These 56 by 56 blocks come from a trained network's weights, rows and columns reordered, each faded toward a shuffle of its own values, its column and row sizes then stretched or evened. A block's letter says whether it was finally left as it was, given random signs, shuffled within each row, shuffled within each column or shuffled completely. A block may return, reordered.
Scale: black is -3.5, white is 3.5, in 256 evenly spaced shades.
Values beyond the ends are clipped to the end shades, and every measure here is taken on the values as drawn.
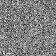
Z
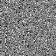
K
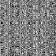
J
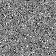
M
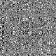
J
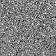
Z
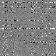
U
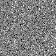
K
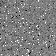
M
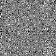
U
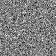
M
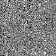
K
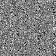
K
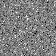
M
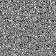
Z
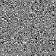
J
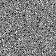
M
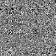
U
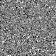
Z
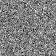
M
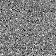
Z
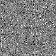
K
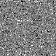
Z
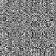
J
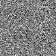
K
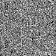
K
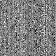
K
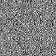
J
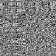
J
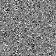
K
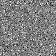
Z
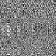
J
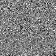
Z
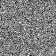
M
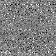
Z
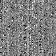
K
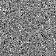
K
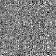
J
